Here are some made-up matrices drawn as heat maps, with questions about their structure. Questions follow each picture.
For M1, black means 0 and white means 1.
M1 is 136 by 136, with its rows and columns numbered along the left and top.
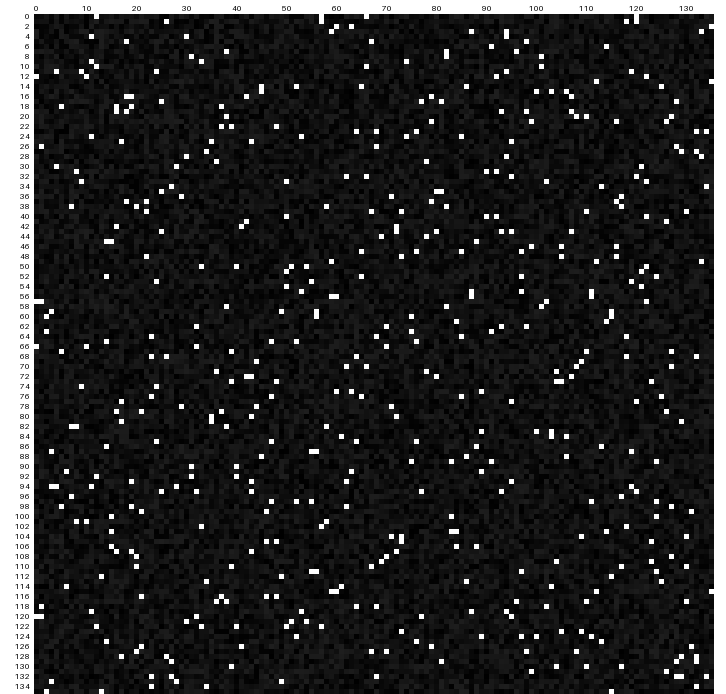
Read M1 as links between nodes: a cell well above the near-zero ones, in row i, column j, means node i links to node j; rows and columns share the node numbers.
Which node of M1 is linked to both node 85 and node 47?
node 76
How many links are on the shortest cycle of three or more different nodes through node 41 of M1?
5
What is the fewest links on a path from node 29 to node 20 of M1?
4
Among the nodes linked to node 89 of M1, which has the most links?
node 124
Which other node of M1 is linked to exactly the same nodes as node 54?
node 51
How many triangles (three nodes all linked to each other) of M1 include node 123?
1
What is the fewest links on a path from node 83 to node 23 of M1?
6
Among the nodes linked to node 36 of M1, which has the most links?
node 117
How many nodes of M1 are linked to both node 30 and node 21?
0
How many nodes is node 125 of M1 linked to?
3
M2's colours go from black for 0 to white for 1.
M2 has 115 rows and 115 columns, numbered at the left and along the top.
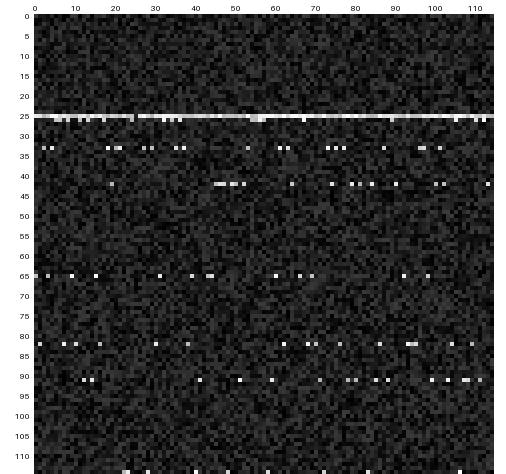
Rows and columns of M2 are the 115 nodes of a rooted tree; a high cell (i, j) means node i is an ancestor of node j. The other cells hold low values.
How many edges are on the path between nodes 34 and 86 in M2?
4
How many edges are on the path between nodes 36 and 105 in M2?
2
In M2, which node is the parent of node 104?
82
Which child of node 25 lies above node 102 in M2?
42
